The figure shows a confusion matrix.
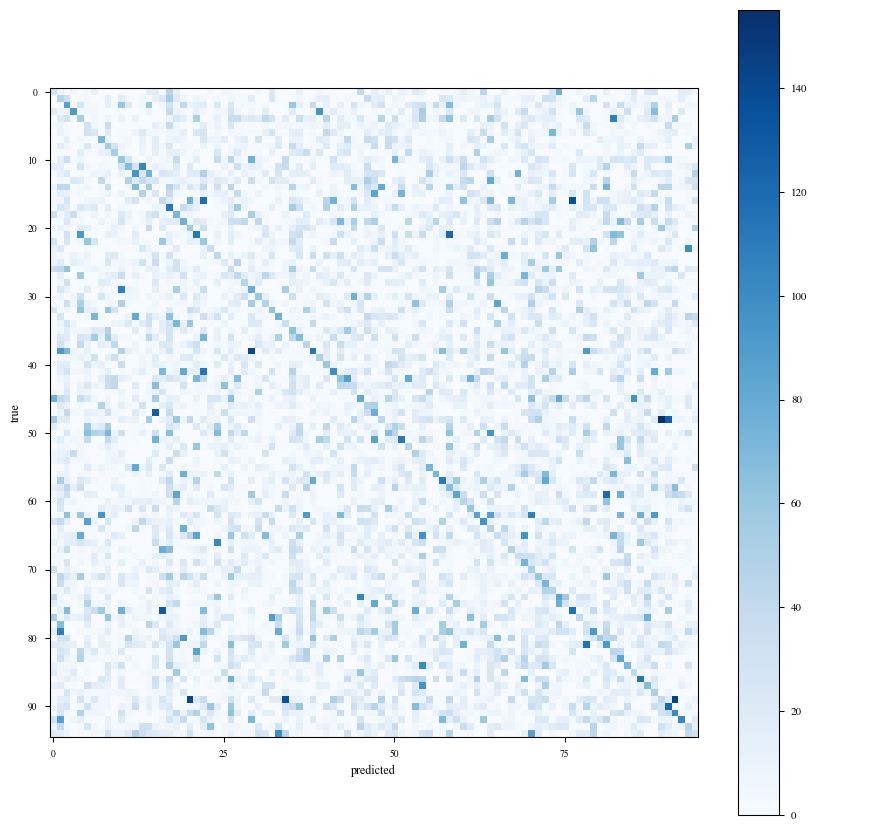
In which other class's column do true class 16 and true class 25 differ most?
76
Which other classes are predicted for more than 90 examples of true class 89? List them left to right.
20, 34, 91
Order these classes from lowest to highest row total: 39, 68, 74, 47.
68, 39, 47, 74
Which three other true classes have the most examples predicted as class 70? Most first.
62, 94, 45
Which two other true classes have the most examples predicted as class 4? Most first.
21, 65
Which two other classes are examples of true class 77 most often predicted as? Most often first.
32, 87
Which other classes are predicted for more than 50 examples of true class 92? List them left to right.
1, 29, 57, 63
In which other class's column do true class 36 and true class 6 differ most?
73
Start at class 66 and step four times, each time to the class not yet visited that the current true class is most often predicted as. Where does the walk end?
85
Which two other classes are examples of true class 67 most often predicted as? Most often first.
16, 17
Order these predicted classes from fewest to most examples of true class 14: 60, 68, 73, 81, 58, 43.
43, 68, 60, 73, 58, 81
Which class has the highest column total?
17
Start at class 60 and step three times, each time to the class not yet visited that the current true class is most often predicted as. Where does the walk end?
1
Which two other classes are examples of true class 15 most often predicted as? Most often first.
47, 51
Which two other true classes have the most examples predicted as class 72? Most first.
57, 56
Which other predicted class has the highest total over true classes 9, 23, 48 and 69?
89
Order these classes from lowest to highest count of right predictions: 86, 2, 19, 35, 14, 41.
14, 35, 19, 2, 41, 86
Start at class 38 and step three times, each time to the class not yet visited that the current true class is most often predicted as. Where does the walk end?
50
